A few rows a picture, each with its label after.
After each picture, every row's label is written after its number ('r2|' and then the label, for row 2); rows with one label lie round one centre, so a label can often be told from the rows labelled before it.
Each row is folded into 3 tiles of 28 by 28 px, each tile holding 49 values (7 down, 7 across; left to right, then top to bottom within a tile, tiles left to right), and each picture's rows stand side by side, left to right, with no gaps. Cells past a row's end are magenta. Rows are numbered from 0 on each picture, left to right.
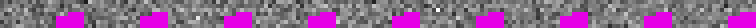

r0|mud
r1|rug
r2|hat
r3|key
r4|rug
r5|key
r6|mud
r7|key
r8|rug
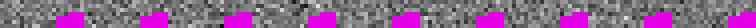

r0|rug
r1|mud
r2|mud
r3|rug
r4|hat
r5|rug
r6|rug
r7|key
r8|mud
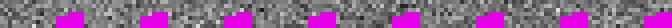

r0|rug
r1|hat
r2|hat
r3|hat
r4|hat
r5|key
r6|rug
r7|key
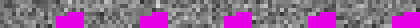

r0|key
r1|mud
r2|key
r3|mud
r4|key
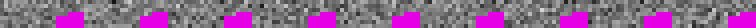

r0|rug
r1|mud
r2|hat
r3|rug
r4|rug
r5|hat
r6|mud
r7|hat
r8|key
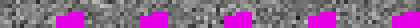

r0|key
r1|hat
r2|rug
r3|key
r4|mud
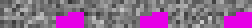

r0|key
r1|rug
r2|mud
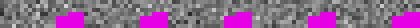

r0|rug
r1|rug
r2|mud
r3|key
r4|hat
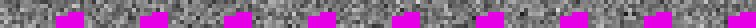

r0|key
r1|key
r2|key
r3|hat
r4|key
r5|hat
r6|rug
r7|hat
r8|hat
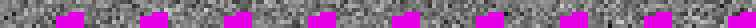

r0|hat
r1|rug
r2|mud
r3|hat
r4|hat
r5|rug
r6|rug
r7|key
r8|key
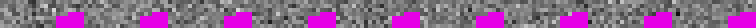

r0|rug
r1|rug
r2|rug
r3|mud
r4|mud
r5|rug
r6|mud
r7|mud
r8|hat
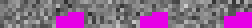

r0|hat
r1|mud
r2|hat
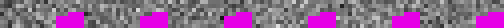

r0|rug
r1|rug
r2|hat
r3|mud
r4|key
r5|mud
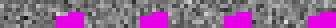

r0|hat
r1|rug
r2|key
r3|key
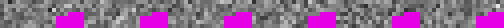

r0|rug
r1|key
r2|key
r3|rug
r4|mud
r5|key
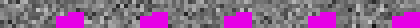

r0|mud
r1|hat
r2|hat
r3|mud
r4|key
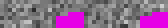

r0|hat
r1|key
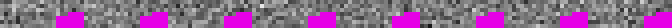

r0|mud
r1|hat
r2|key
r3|hat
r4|hat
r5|rug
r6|rug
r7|mud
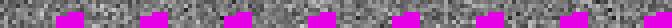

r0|key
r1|hat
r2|hat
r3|rug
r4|hat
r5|mud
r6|hat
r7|hat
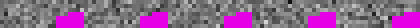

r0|mud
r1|mud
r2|rug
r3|rug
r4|hat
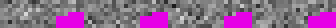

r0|mud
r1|mud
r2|key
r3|hat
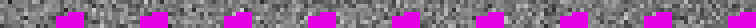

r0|hat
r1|key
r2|rug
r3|mud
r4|key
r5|hat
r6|rug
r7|key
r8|hat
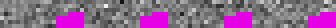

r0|mud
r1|rug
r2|hat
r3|rug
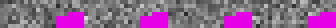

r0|mud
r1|rug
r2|rug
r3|mud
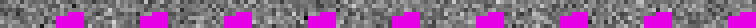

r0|rug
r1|hat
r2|key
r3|hat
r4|rug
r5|hat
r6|rug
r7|mud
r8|rug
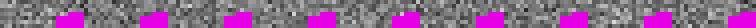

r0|hat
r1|rug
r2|rug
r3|hat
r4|key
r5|rug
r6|rug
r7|hat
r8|mud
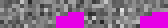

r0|mud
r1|mud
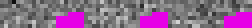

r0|key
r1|key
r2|hat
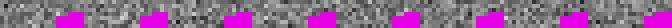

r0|key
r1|key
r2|mud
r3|key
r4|hat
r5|key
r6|mud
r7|mud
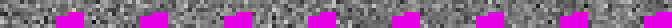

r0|rug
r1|mud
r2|hat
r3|key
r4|rug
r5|rug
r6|hat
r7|hat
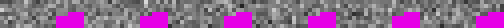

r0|mud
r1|key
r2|rug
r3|mud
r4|rug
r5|key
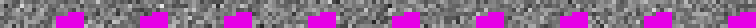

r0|key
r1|key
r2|key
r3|rug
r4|rug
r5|mud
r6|hat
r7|mud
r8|hat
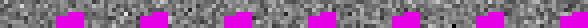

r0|rug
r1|hat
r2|rug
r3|key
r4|key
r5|hat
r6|hat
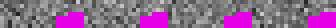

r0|rug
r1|rug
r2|key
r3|rug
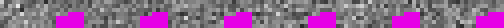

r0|hat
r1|key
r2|hat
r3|mud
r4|hat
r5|rug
